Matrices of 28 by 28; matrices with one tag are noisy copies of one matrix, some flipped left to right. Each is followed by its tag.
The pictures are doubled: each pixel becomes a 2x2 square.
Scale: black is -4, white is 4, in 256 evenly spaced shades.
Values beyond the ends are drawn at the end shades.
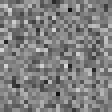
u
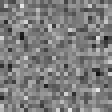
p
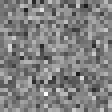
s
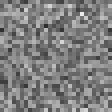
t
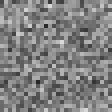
t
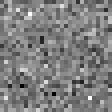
t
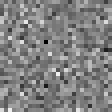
p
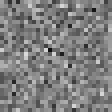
u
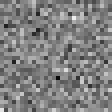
s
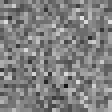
p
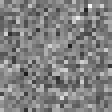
s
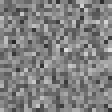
u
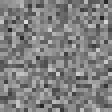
p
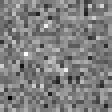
s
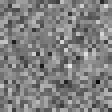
u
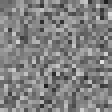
p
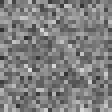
t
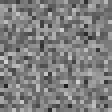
p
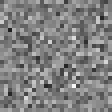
p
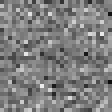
t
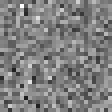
s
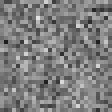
u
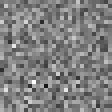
p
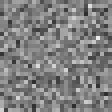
s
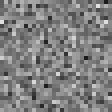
p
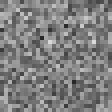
t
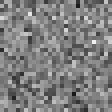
t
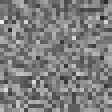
p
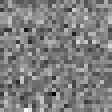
t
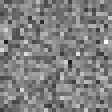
u
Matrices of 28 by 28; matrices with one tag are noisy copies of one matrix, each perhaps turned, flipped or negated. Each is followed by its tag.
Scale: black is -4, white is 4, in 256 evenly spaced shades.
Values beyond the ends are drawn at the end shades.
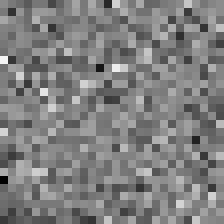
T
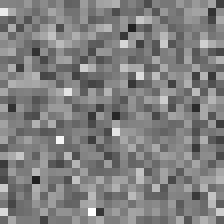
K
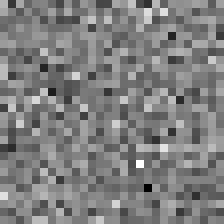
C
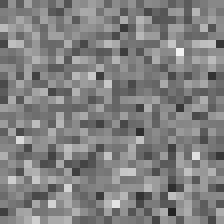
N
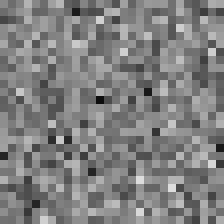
C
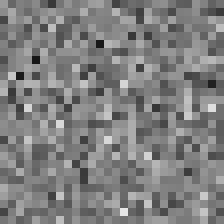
K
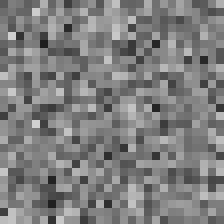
T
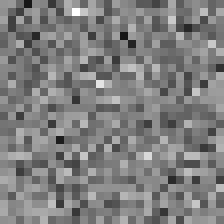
C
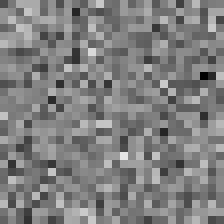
C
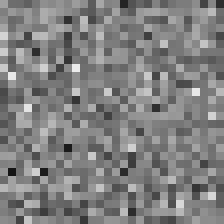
N
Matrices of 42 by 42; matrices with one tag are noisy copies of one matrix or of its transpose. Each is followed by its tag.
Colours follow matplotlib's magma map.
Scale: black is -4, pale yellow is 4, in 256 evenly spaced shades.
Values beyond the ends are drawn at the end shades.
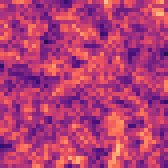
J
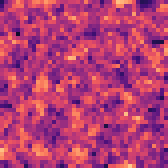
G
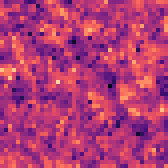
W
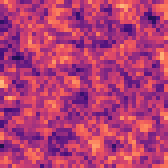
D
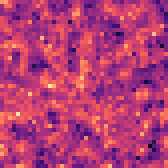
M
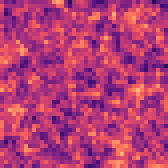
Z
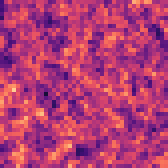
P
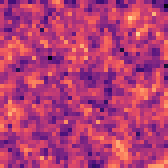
Z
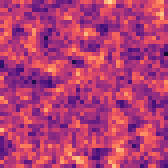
J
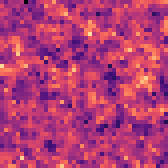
W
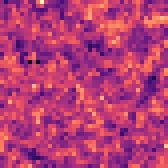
P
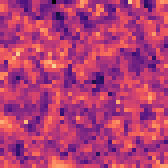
D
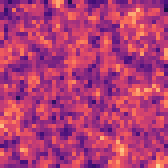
Z
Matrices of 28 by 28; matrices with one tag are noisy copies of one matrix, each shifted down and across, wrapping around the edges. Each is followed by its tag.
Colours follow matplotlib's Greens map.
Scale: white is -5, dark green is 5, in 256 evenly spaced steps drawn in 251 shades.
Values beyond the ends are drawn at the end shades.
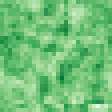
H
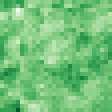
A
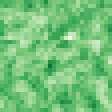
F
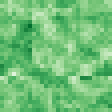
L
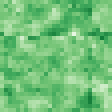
L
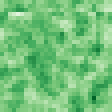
H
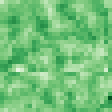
F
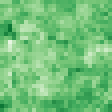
A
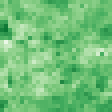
A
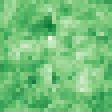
A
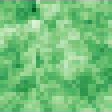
A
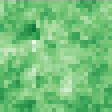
A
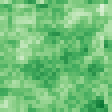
A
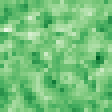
F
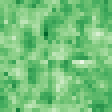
H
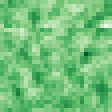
F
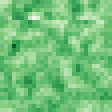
F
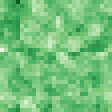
L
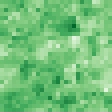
A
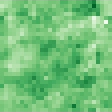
A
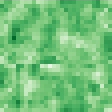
H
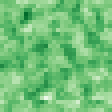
F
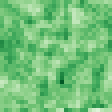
H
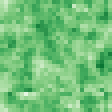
H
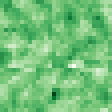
F
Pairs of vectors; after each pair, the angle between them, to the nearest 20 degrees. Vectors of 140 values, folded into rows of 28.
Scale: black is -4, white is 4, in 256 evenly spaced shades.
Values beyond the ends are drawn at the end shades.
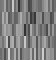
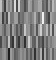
140 degrees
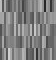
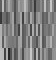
140 degrees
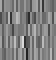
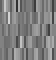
60 degrees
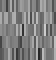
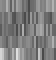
140 degrees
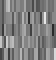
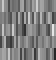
140 degrees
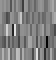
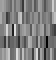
20 degrees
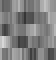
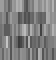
60 degrees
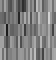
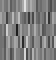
120 degrees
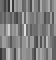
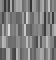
40 degrees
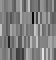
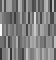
60 degrees
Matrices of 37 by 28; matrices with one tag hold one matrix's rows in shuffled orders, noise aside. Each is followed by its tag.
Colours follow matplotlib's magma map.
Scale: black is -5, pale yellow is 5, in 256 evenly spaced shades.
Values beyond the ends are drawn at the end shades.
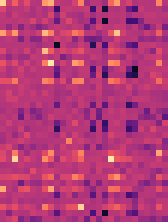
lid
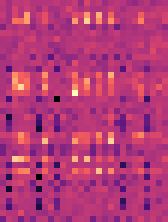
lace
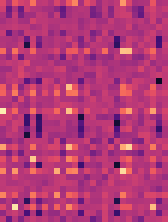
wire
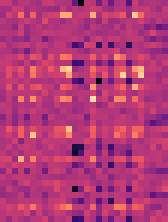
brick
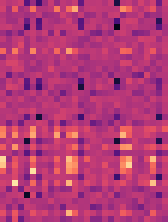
wire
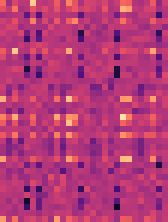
wire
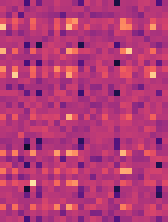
wire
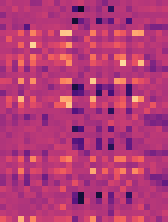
brick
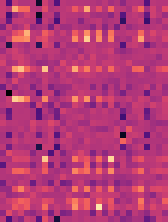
lace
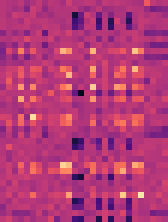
brick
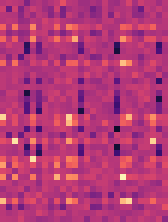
wire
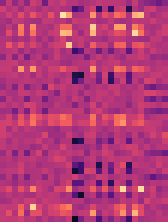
brick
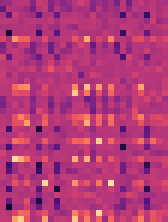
lace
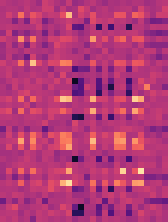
brick
